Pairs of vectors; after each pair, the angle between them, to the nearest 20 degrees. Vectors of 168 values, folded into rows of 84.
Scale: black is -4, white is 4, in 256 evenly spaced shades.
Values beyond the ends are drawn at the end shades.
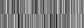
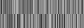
100 degrees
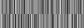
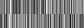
100 degrees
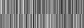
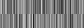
40 degrees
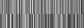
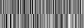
160 degrees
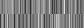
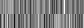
20 degrees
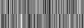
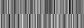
80 degrees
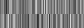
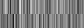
100 degrees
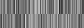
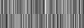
100 degrees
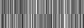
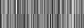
100 degrees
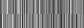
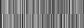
20 degrees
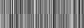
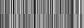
160 degrees
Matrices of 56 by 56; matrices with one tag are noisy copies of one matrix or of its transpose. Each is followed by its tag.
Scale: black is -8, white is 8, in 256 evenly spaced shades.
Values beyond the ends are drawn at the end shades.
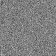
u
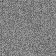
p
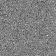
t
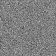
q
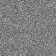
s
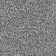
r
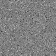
s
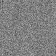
p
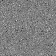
q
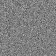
r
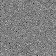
s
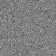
s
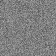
q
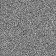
t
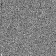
u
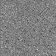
q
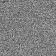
u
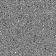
q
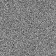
t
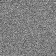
p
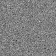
q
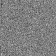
u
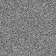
t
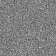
t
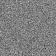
q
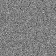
r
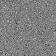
q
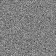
q
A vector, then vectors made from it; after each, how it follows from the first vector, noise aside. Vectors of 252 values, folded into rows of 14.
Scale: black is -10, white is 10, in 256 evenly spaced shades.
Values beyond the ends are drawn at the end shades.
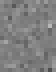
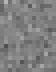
reversed, negated.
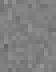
reversed, negated, shrunk.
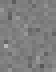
reversed, partly zeroed.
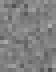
copied.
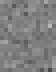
copied.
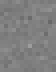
wrapped around, shrunk.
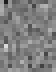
reversed, scaled up.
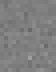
wrapped around, shrunk.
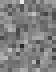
wrapped around, scaled up.
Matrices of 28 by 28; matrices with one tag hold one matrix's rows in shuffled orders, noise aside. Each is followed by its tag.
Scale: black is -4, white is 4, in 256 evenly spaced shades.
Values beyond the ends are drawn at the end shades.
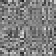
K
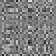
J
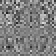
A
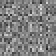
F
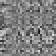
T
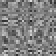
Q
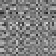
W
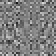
A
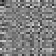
T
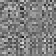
K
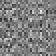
F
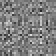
F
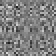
A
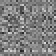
K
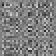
J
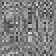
J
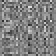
J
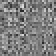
K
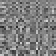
W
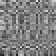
W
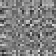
T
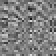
Q
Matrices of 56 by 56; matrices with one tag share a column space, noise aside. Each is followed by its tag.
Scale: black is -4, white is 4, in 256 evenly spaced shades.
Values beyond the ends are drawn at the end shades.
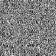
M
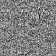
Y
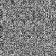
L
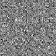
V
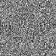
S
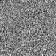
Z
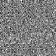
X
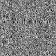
L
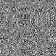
Y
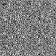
L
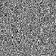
V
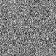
X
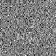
X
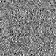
Z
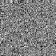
X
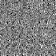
M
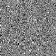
V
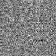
V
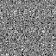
Z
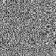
X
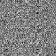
X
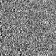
Z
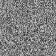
V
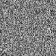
Z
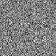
S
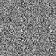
V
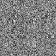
L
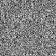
L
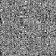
L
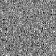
Z
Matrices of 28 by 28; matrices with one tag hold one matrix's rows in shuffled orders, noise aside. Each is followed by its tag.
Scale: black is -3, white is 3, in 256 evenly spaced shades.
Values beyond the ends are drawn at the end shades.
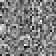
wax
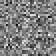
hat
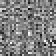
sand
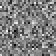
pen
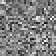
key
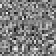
pen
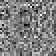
wax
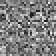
key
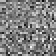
key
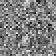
hat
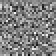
pen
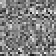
key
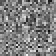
hat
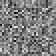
pen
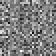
wax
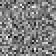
pen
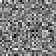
pen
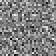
pen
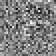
hat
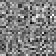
key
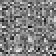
sand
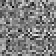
key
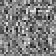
hat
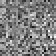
key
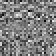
sand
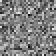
sand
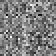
hat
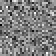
pen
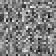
hat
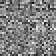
key
